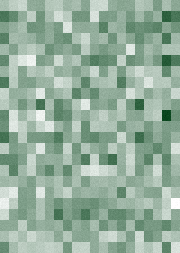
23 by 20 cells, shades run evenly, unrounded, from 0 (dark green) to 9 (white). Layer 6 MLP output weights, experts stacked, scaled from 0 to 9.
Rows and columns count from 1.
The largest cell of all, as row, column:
19, 20
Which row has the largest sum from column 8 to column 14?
16
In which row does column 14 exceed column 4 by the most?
13
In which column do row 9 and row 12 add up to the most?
5
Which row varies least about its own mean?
17
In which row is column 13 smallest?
15
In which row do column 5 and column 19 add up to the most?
18
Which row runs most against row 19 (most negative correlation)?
2
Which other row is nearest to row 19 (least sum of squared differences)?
9
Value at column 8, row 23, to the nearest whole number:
4
